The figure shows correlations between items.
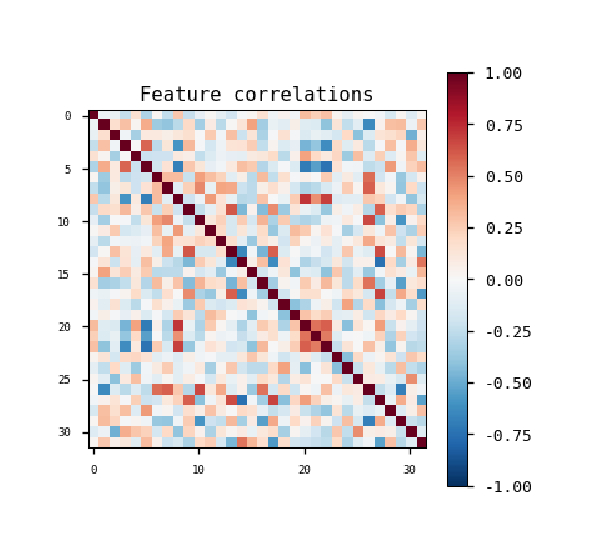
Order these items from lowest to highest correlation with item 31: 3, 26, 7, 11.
7, 26, 3, 11
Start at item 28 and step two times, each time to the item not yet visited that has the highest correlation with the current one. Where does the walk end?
3
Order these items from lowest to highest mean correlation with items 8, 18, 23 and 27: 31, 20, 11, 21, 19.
31, 19, 11, 21, 20
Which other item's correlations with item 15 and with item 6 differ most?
26
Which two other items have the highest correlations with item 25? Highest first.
30, 4
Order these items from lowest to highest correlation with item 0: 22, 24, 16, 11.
24, 11, 16, 22
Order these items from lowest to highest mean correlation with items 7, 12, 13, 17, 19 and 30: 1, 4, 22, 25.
1, 22, 4, 25
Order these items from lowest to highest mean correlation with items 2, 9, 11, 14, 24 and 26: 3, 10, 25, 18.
25, 3, 18, 10
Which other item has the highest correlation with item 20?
8
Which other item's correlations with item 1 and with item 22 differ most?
5
